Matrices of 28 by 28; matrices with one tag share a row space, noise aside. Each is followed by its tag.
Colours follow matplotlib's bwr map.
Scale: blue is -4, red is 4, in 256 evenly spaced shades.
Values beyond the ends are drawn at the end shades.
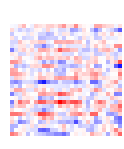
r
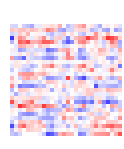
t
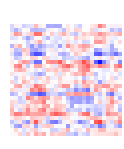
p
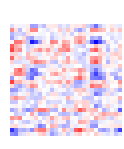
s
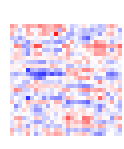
p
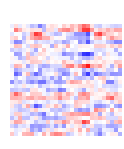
p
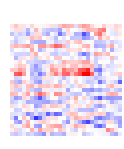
p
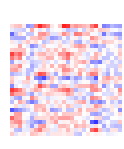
s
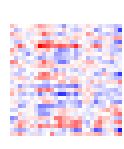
r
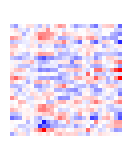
r
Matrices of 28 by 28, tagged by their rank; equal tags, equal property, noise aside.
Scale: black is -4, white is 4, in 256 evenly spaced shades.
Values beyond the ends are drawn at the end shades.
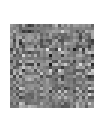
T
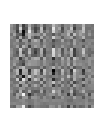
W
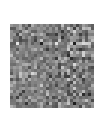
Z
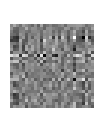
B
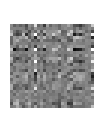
W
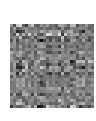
T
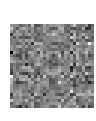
T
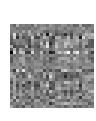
B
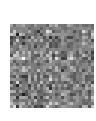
T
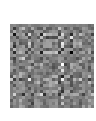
T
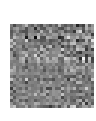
Z
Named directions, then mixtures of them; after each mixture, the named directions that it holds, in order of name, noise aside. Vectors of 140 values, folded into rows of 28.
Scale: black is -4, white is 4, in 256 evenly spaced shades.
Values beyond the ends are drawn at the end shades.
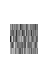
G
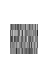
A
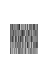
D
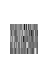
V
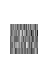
A, G, V.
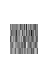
G, V.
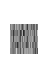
A, V.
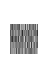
A, D.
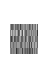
A.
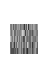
D, G, V.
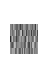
A, G.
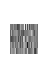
A, D, V.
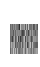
D.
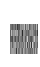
A, D.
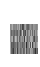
A, D, V.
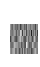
A, G, V.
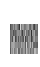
D, V.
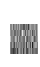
A, D, G.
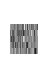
V.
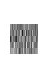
A, D, G.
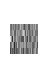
G, V.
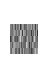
A, G, V.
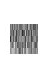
D, G.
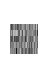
A.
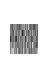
A, D, G.
